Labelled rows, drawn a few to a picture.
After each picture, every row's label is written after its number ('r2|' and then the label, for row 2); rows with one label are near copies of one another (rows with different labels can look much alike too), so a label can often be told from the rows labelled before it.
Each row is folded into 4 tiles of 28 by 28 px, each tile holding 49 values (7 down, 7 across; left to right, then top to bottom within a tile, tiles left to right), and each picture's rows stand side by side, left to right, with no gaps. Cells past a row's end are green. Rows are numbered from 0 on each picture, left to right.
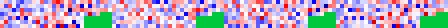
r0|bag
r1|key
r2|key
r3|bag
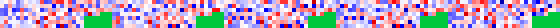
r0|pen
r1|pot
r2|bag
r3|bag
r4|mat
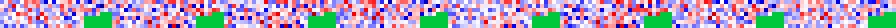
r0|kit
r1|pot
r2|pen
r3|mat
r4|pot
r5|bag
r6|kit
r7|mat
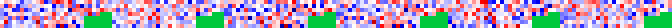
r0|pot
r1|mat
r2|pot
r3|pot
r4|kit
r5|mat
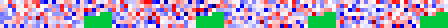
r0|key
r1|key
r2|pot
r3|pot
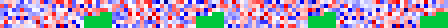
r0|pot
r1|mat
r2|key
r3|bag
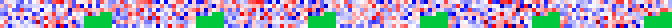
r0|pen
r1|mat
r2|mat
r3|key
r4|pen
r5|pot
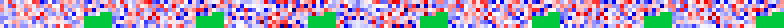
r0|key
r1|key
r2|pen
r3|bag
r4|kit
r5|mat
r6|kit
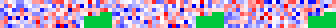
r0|bag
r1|bag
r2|mat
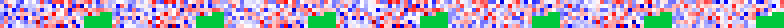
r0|pen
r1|pen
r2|pen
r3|pen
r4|mat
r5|bag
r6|mat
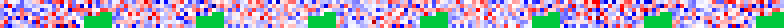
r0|bag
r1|mat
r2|kit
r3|pen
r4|kit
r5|kit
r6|bag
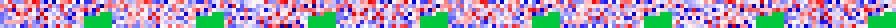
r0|mat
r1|mat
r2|bag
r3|mat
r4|key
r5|key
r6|bag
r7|kit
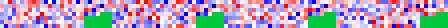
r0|key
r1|mat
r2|key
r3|bag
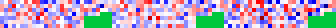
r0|kit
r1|mat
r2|kit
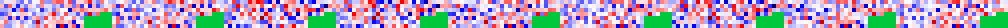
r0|pot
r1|pot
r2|kit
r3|kit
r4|pot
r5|pen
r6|kit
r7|pot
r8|pen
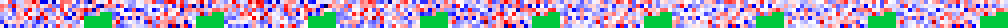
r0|key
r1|bag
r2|kit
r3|mat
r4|pot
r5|pot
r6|pot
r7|pot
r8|pot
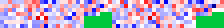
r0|mat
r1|kit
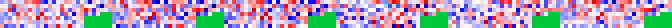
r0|kit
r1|key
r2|mat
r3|bag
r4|pen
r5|kit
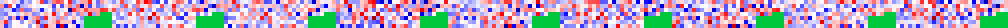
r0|pot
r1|kit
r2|key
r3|key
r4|bag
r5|mat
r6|pot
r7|pot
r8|kit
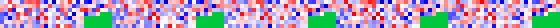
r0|mat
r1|mat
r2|mat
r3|mat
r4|mat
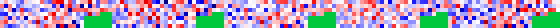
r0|bag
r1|mat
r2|bag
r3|mat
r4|pot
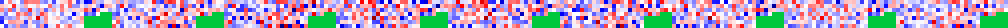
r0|mat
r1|pen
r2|bag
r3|kit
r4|kit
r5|pot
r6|key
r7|key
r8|bag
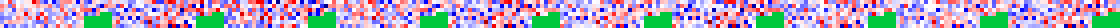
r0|key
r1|bag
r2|mat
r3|kit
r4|pen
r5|pen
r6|pen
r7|bag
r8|pot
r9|bag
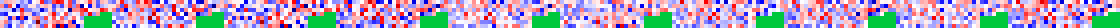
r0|pot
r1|kit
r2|pot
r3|key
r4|kit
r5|bag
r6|mat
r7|key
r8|mat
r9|mat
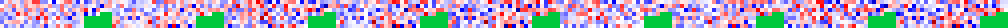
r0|mat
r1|pen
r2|kit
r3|pot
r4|pot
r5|kit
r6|pot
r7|kit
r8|pot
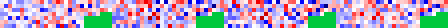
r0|bag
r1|mat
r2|kit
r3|key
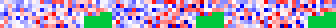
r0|pen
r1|bag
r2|pen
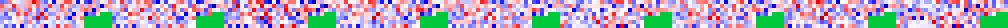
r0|mat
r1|kit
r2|kit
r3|kit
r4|mat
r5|pen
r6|mat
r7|kit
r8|pen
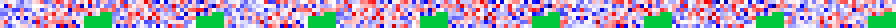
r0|bag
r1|key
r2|pen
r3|mat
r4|kit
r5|pot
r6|kit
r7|pot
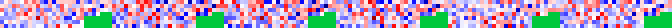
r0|kit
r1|mat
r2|key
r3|kit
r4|pen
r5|mat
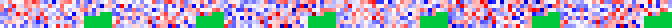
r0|mat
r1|pot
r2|pen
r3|kit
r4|key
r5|bag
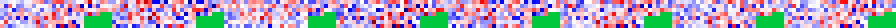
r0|bag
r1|kit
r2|mat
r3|pot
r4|mat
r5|pen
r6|pot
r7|bag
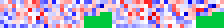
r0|kit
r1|kit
